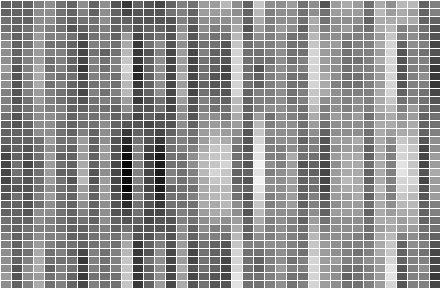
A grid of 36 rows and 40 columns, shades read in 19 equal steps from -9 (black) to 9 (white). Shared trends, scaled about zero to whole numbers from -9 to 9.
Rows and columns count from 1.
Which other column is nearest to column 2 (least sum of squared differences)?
7
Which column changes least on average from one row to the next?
26
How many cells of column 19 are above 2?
8
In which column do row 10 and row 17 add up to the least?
13
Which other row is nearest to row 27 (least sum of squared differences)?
17
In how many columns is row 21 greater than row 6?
18
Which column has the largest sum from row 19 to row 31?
24
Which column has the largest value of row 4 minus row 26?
12
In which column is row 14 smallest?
16
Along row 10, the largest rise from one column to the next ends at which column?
22
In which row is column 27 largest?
20
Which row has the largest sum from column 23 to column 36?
31
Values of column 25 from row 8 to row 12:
-1 0 0 0 0
